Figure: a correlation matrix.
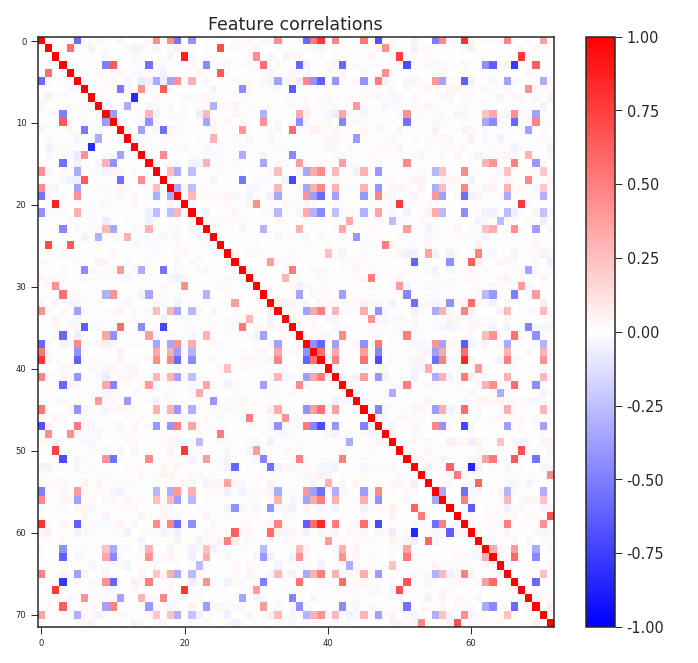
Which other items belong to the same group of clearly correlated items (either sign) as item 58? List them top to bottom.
53, 71
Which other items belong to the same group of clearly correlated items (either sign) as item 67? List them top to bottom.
2, 20, 30, 50
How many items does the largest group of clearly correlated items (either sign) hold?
18
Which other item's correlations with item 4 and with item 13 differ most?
7
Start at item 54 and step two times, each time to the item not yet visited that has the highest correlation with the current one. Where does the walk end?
26
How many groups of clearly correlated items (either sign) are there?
12
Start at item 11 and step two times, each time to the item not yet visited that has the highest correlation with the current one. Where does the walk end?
28
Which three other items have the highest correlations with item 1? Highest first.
25, 4, 48
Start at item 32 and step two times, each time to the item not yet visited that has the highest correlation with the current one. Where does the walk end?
27
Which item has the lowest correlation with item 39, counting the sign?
47
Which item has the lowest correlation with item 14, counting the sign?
35
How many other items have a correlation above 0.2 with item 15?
8
